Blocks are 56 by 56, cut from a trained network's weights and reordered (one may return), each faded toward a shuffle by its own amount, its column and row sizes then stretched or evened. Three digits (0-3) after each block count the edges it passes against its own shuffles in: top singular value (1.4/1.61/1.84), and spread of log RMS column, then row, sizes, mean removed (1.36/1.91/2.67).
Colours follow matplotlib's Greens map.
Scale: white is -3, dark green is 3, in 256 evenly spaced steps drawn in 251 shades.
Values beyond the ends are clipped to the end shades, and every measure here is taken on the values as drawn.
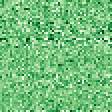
0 1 2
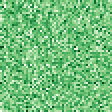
1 1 1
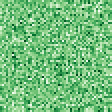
2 1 0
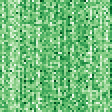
3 2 0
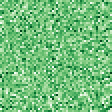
0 2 1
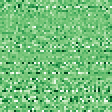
0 0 3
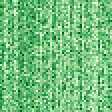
3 0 0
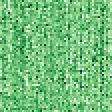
2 1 0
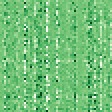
3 3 1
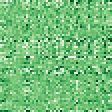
2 2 3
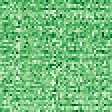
2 2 0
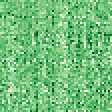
1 1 2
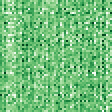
3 1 2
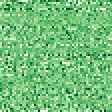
0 1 3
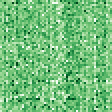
2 1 1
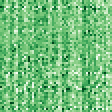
3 0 2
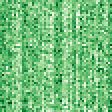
3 1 1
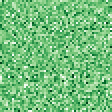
0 1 1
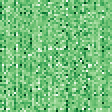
2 2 1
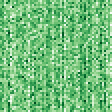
3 2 0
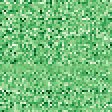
1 1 3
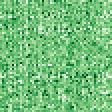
1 0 2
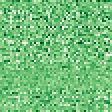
1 1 3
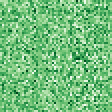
2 2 0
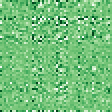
3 3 3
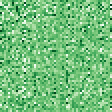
0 3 1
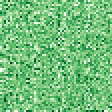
1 2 1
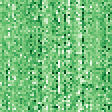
3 3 1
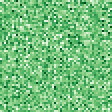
0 2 1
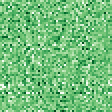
2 2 2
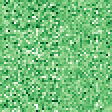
0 2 0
